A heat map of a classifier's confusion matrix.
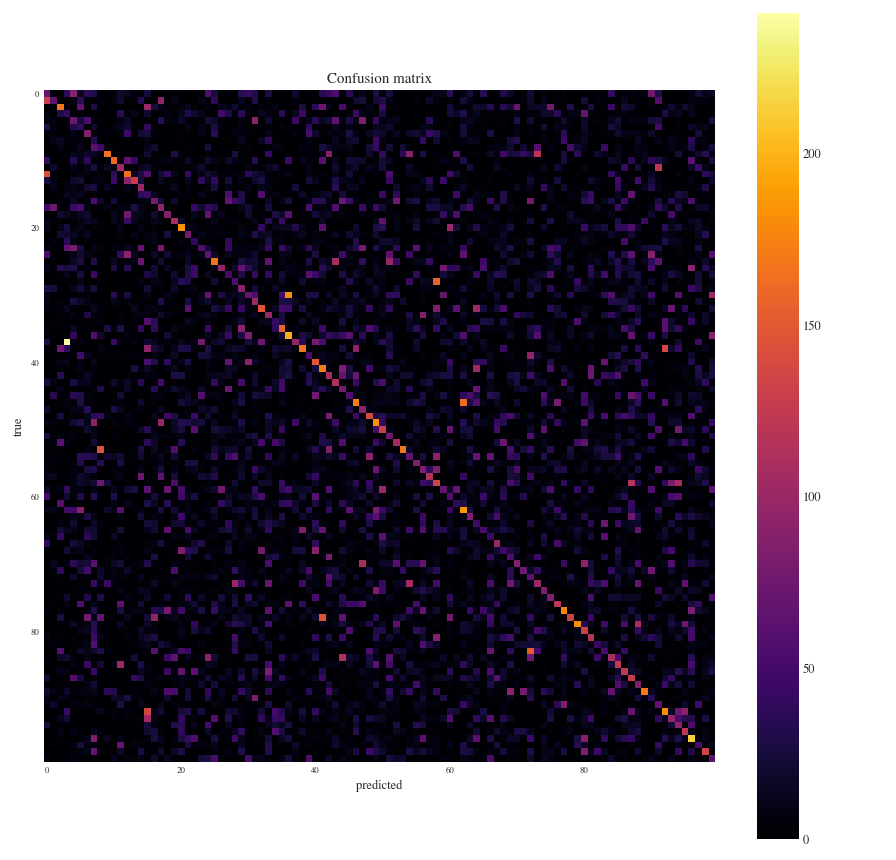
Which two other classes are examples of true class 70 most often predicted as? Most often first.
47, 80
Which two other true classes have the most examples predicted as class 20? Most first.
68, 86
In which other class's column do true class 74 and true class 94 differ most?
49
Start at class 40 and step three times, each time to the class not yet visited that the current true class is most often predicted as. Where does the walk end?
99
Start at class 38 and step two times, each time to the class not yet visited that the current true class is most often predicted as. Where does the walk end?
15
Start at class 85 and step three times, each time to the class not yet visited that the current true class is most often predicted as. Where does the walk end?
77
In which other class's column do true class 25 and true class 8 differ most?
43
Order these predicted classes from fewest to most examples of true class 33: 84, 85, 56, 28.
28, 85, 84, 56
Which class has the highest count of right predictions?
96
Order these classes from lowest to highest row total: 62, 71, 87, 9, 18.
18, 71, 87, 9, 62
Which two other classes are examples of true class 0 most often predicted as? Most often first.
4, 90
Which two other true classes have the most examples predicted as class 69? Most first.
89, 73
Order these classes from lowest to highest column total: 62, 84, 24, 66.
84, 24, 66, 62
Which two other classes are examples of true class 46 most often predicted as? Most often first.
62, 76
